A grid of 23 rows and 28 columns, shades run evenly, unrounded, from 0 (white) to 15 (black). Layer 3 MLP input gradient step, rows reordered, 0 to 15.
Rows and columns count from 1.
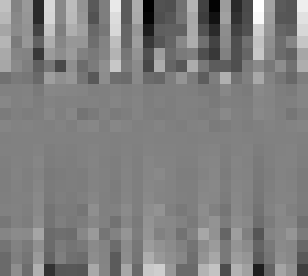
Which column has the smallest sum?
11
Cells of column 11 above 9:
2
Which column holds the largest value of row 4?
14
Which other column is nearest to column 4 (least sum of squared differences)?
22
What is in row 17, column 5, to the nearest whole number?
8
